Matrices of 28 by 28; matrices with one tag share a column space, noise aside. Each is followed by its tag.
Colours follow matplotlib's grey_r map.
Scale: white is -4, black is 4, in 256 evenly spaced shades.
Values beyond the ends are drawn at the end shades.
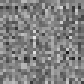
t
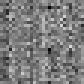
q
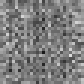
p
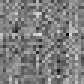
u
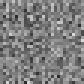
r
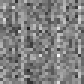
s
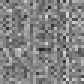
q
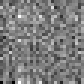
t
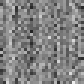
t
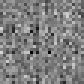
u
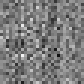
s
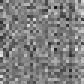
q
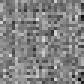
r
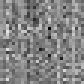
s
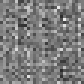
q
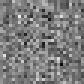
p
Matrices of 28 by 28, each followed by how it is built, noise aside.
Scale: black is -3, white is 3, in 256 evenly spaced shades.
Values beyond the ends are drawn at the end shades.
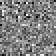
uneven rows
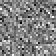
Toeplitz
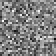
noise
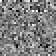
uneven rows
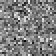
noise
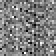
repeating rows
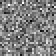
noise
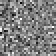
noise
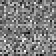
repeating columns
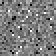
sparse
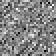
Hankel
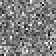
noise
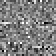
uneven rows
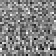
repeating columns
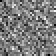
Toeplitz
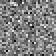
repeating rows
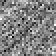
Hankel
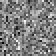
noise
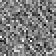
Toeplitz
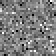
sparse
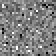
sparse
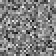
repeating rows
